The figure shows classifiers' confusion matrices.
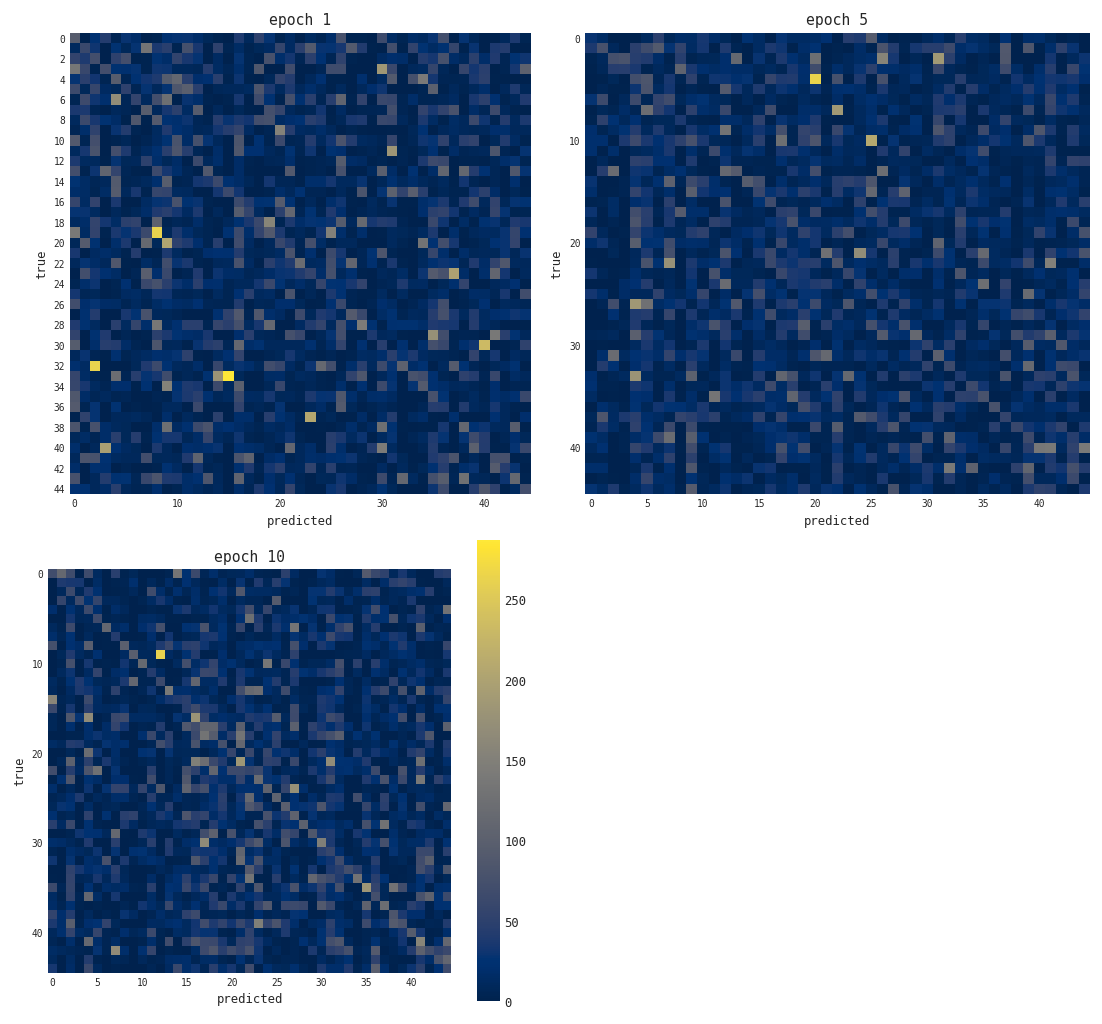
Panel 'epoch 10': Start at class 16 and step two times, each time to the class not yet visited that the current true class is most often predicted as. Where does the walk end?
44
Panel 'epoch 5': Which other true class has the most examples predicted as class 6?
1
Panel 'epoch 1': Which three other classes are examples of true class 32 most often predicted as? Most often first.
2, 24, 37
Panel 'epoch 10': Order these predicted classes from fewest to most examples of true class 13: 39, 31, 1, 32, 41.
1, 31, 32, 39, 41
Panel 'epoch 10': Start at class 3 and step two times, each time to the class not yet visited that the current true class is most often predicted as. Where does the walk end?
22
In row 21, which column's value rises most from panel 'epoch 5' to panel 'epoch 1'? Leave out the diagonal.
30
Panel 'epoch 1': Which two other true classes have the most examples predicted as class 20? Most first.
9, 16
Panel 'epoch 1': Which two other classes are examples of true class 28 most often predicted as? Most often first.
8, 19
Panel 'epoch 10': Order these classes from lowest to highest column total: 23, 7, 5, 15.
5, 7, 15, 23
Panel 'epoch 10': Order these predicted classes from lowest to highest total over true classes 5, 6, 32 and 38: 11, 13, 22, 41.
13, 11, 22, 41
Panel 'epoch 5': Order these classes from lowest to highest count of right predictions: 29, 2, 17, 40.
17, 2, 29, 40
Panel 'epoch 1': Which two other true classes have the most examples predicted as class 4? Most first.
6, 33
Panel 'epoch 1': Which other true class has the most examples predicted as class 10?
4
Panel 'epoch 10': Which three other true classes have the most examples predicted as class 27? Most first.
24, 6, 17
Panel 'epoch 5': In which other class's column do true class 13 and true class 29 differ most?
2
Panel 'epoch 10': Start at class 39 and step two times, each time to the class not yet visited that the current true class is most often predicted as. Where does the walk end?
41
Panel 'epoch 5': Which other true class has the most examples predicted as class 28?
15
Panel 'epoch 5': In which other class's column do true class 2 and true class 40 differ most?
31
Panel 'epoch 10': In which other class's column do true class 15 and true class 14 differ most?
0
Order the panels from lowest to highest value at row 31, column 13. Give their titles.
epoch 1, epoch 10, epoch 5
